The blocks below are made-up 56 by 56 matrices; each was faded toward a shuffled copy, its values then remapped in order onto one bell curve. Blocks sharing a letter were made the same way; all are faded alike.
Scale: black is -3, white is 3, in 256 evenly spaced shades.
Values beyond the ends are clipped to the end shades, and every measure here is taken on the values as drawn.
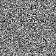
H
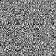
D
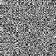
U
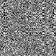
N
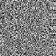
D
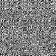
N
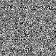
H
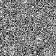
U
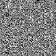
U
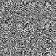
D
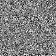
H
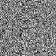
D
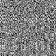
D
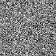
H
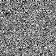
H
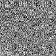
D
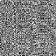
D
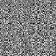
N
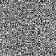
U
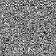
N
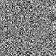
U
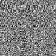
D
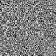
D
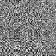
D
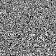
H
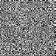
N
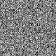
U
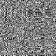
N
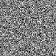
U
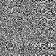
N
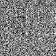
U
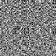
D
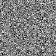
U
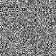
N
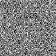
U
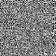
N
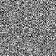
D
